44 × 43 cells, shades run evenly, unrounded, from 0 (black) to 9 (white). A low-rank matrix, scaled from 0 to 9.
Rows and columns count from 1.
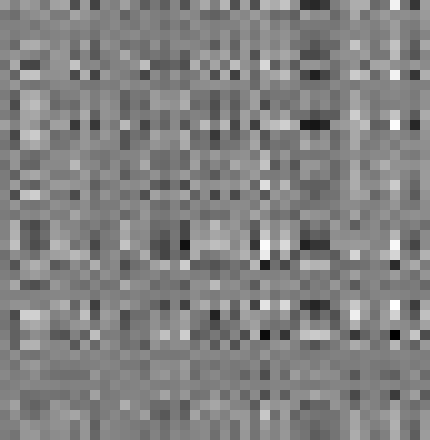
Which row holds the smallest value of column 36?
34
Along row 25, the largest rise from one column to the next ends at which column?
27
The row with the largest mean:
26
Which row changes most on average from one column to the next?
13
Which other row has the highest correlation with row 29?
23
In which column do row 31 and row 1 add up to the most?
40
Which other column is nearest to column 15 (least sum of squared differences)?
24
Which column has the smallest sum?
32
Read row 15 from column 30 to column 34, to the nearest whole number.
4 6 5 5 4
